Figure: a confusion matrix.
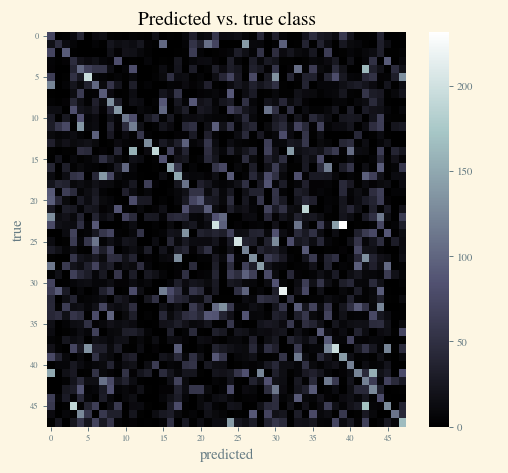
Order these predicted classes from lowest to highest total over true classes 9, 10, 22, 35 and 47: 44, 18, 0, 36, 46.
46, 36, 18, 0, 44
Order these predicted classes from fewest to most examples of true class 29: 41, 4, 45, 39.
39, 41, 4, 45
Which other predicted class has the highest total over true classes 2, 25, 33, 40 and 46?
30
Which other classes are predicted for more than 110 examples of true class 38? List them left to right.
5, 37, 45
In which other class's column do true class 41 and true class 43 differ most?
0
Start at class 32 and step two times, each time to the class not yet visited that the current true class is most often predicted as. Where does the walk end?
37
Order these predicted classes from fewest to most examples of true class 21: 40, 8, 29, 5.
8, 5, 40, 29
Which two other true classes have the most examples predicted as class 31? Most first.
1, 12
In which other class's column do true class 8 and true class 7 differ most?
19
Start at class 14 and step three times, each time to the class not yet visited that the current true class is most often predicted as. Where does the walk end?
42
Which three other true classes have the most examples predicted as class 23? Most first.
33, 22, 16
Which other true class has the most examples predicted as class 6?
25
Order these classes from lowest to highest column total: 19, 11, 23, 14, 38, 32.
14, 32, 23, 38, 19, 11
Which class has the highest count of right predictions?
31
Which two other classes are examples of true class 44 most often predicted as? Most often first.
33, 0
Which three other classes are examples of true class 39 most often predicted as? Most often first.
33, 22, 0
